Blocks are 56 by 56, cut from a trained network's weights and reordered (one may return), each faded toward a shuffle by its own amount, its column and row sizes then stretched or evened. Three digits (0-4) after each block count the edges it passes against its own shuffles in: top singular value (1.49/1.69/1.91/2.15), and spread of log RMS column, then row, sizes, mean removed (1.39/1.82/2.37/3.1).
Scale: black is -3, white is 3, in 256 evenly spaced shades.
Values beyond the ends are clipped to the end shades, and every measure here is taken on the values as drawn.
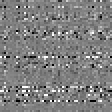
2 2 4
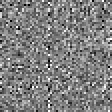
2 2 1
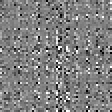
2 4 3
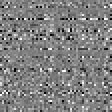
2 2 4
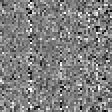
0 3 1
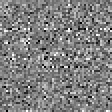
0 2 3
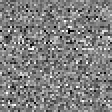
0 0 3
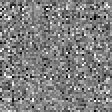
0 2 2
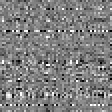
3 2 4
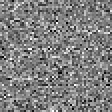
1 0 2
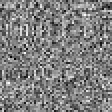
2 1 0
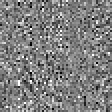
2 3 0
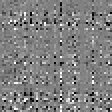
0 4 4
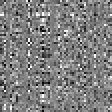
2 4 1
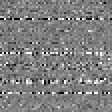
4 0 4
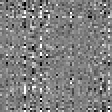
4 4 2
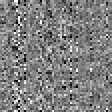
3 4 0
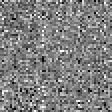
0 2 2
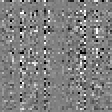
1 4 3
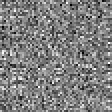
3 1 1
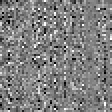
1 4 1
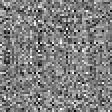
3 2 2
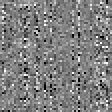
0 4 0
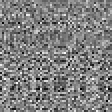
4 0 3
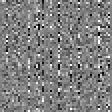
2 4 1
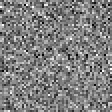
1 0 1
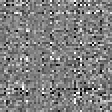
3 3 3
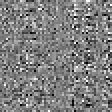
2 3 3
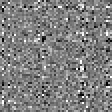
2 3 2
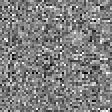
3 1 2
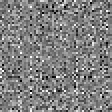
3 3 2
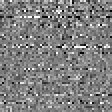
2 0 4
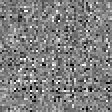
0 3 3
